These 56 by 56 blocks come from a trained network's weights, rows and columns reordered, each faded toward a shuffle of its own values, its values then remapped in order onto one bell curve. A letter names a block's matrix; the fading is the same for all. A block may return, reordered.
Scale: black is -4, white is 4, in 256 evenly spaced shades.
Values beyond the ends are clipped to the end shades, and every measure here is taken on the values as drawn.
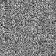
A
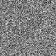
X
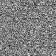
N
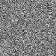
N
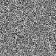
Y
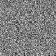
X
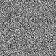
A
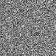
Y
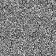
Y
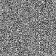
Y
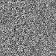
Y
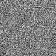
A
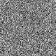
Y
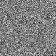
X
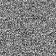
X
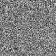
X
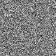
Y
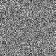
X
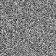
A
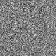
X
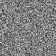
X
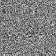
N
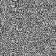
N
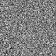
N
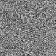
A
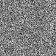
Y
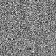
X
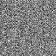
A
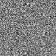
X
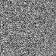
Y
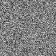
N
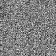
A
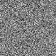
N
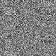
X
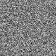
X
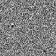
N
